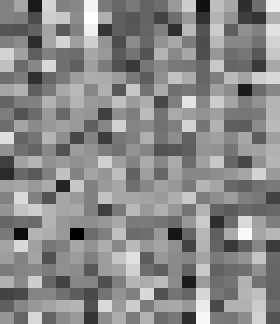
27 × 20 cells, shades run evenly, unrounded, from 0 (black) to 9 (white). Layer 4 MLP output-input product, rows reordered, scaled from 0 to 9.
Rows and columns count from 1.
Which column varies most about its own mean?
15
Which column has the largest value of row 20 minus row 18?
18
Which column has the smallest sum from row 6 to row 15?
3
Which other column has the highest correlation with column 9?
19
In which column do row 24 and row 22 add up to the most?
10
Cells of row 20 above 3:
17
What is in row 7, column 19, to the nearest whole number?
7
